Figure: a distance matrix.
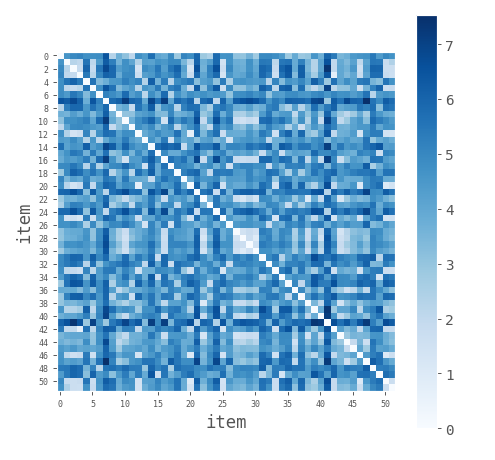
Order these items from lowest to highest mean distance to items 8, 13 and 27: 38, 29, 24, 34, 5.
38, 29, 34, 5, 24
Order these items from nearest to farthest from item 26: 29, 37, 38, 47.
38, 29, 37, 47
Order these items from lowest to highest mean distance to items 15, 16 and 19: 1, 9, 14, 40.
9, 40, 1, 14
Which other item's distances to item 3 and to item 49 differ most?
42
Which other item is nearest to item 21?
24
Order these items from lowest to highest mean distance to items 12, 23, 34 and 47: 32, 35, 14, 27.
27, 35, 32, 14
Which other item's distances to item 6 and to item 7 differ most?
48
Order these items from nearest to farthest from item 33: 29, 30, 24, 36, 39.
39, 36, 30, 29, 24
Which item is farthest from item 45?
7
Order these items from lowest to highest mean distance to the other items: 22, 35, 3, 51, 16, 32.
22, 51, 3, 16, 32, 35
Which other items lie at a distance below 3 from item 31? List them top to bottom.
15, 34, 49
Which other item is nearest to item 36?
44
